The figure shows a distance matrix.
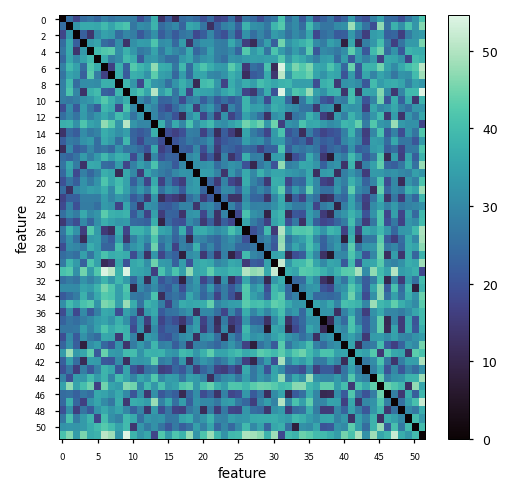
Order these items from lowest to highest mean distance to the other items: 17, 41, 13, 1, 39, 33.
17, 39, 33, 1, 13, 41
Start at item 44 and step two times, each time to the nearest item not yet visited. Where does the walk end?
1
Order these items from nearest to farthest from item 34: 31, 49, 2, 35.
2, 35, 49, 31
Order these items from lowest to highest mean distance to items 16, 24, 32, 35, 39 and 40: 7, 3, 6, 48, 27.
48, 27, 3, 7, 6
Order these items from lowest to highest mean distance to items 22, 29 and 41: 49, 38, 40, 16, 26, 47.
38, 16, 49, 40, 47, 26
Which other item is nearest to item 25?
14
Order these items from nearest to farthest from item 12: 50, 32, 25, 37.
32, 37, 25, 50
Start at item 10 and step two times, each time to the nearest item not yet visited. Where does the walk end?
50
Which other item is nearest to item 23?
39
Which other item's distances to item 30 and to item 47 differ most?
6
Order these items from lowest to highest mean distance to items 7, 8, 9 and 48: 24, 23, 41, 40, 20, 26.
40, 26, 23, 20, 24, 41
